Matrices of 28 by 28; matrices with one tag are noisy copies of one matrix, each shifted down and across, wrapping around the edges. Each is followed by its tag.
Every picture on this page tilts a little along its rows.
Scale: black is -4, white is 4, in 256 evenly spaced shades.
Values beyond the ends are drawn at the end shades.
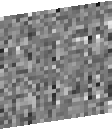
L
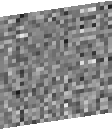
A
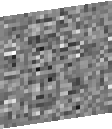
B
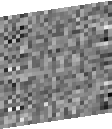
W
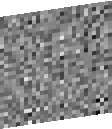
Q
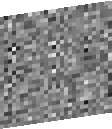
Q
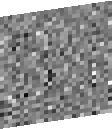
A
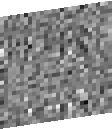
L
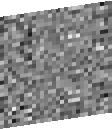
B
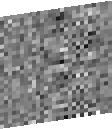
W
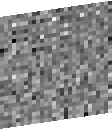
A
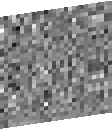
L
